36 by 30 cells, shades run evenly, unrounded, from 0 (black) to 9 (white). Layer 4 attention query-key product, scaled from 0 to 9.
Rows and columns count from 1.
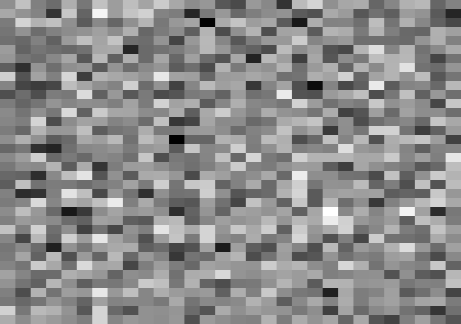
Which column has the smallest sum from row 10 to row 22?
12
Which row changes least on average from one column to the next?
34
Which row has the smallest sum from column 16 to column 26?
10
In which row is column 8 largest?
23
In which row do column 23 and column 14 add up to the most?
26
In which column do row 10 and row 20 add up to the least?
3
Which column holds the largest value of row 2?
7
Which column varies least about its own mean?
1
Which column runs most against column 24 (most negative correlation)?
5
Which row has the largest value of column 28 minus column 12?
16
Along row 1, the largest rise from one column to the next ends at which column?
20
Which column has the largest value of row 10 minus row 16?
25
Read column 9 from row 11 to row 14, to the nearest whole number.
3 6 6 5
